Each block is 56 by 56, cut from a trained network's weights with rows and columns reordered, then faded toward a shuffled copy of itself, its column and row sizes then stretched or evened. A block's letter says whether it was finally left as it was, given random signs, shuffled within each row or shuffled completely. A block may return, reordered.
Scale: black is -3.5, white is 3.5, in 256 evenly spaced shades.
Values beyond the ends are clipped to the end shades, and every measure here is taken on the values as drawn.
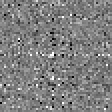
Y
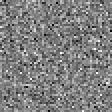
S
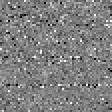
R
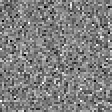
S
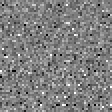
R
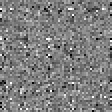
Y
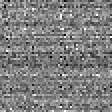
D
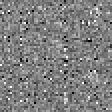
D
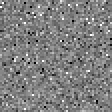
S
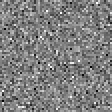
S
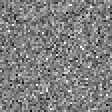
S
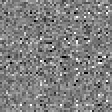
D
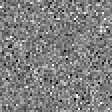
S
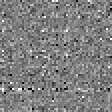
Y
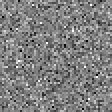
S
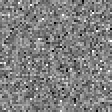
S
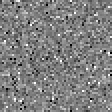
S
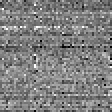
D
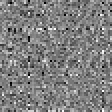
D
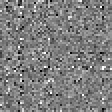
Y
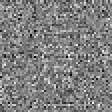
D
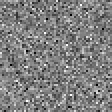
S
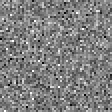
S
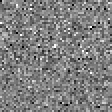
R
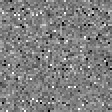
R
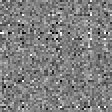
Y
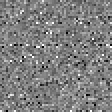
R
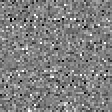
R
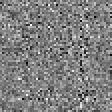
D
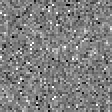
S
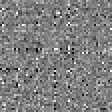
D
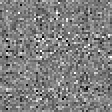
D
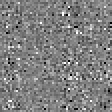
Y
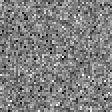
S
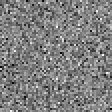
S
